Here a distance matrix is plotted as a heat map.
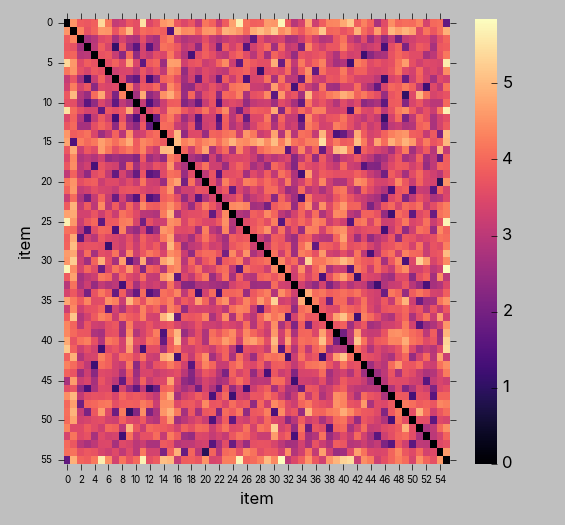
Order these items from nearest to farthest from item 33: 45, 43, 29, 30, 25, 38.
45, 38, 29, 43, 25, 30
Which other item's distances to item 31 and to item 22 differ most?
34
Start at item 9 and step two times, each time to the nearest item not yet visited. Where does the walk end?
30
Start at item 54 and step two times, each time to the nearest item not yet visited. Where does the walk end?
17
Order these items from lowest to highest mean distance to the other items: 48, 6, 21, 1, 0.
21, 6, 48, 0, 1
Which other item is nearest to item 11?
41
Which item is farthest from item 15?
37
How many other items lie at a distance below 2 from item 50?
4
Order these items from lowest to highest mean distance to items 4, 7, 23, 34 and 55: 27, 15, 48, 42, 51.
27, 42, 48, 51, 15
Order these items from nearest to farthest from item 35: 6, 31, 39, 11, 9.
31, 11, 39, 6, 9
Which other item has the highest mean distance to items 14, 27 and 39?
55
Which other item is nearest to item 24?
47
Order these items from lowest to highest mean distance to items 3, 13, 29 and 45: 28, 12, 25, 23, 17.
12, 17, 23, 28, 25
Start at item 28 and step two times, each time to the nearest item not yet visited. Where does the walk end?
36
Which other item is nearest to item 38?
51
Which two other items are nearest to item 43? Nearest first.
4, 18
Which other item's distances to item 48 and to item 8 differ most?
52
